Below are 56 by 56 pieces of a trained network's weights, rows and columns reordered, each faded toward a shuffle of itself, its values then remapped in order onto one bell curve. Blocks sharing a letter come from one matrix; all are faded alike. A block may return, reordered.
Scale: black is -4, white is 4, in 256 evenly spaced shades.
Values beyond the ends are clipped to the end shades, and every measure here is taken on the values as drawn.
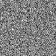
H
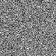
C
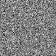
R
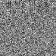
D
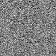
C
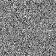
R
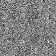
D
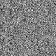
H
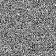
C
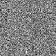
D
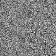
R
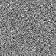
C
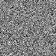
D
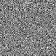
C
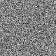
C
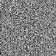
R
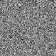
D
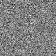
C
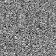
D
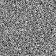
R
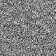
C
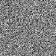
D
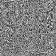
R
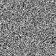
C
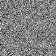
R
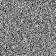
H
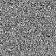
C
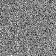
R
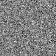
H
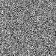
R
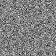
C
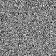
C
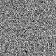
C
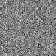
H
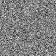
C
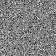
H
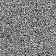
R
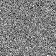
H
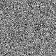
C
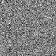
D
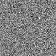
D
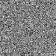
C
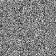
R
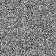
R
